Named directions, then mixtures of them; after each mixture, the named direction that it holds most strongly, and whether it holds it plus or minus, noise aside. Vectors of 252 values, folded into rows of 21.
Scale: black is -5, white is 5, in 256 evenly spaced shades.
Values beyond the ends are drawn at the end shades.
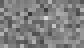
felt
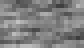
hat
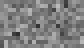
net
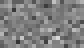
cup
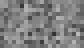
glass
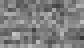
hat, plus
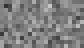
cup, minus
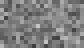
cup, minus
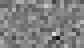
cup, minus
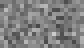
glass, minus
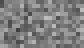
felt, plus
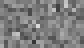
net, minus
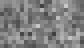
glass, plus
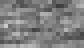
hat, plus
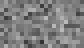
felt, plus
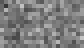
glass, minus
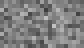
felt, plus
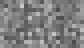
glass, minus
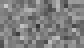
net, plus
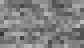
hat, plus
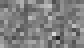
glass, minus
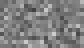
glass, minus
